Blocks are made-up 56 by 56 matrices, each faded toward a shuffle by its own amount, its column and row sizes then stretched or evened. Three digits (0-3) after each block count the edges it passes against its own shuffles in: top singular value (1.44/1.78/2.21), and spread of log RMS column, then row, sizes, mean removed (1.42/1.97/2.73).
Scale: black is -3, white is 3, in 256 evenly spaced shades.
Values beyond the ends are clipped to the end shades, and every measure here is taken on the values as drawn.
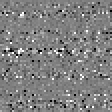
0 0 3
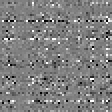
2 2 3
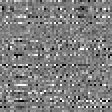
3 0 3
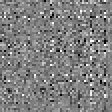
1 2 2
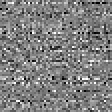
2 0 3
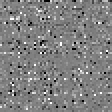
1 2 2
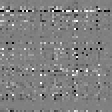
2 2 3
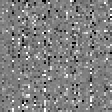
0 3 0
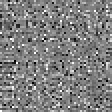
2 2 1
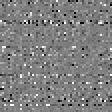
1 1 3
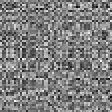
3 2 2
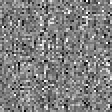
2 1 0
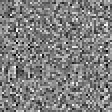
2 1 0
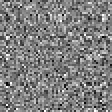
2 1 1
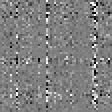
2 3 2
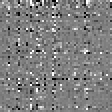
1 3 3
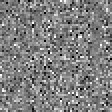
0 2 0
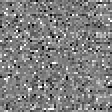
1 0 1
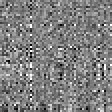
3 2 2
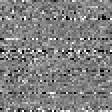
1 0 3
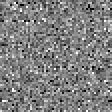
0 0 1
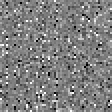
0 2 0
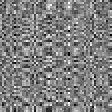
3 3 1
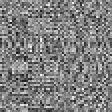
2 1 0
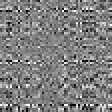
3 2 3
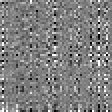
3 3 2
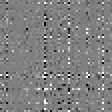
3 3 2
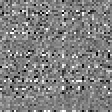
1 1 3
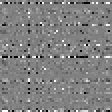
3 1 3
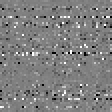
1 1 3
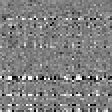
3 1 3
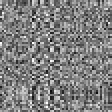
3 2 0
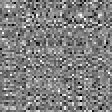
3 1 1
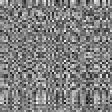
3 2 2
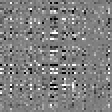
3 3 3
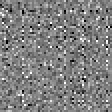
2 2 1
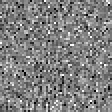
1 0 0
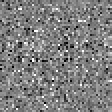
1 0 1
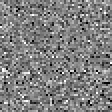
1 0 1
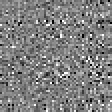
2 2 2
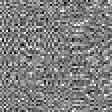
3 0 1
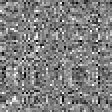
3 2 1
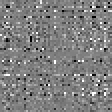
2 2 3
